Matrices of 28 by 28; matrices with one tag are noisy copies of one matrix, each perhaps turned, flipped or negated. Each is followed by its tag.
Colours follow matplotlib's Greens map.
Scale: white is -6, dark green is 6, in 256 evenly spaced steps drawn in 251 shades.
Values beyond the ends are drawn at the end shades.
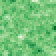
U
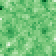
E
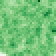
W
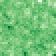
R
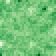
E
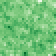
R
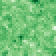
U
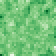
E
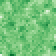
E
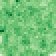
W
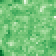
W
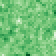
U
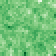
R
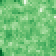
W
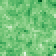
R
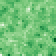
R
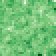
R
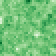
U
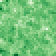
R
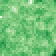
W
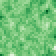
E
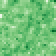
R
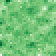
E
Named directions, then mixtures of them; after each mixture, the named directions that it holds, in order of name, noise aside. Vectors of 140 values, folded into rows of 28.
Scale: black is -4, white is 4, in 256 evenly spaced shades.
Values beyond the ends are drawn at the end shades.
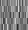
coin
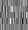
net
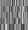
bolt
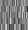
bolt, net.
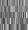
bolt, coin, net.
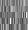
bolt, coin, net.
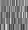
bolt, net.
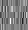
net.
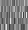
bolt, net.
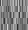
coin.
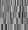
bolt, coin.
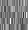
bolt, coin, net.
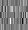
net.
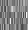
bolt, coin, net.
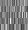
bolt, net.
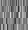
bolt, coin.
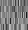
bolt, coin, net.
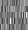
bolt, net.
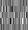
net.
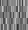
coin.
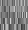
bolt, coin, net.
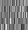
bolt, net.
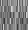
coin, net.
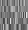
bolt, coin, net.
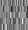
bolt, coin, net.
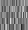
bolt, net.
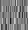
bolt, coin, net.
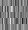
bolt, coin, net.
